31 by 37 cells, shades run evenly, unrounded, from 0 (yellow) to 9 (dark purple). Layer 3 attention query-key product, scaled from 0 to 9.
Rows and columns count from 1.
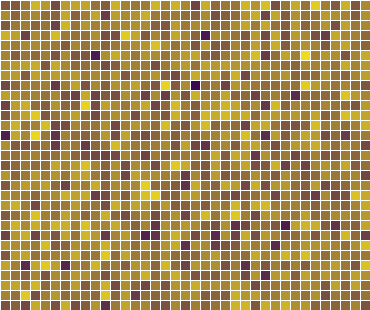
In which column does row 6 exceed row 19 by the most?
10
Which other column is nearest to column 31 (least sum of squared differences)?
13
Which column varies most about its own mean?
11
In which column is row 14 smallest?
4
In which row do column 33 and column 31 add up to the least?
6
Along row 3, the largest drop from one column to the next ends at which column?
7
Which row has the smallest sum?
12
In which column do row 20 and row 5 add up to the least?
16
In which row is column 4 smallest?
14
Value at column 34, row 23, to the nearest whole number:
7
